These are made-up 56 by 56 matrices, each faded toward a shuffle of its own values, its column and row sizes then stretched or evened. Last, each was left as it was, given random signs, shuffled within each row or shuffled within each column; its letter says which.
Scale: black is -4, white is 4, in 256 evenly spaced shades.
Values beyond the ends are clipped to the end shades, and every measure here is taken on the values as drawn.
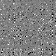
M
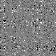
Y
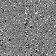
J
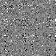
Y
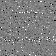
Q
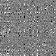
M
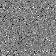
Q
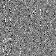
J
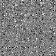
Y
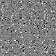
M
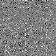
Y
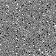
J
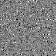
Q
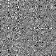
Y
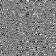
M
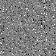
J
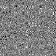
M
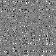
M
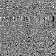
M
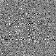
Y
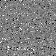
Q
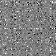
Y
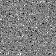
Q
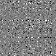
Y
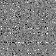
Y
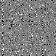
Y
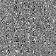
Y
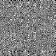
M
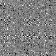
M
